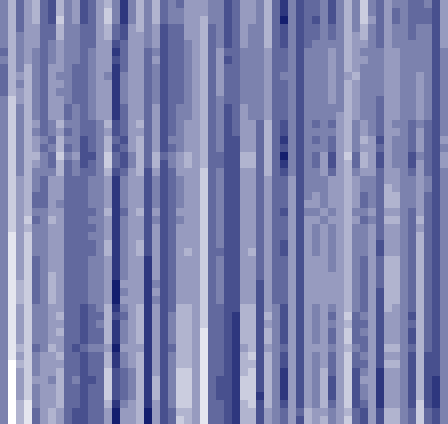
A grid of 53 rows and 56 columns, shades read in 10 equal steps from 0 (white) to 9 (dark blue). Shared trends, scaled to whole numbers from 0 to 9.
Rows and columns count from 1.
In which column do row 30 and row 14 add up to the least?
2
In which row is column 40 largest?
3
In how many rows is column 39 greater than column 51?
6
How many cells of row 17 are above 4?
37
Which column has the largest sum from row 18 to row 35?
15
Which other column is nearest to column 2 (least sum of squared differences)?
26
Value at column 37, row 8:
5
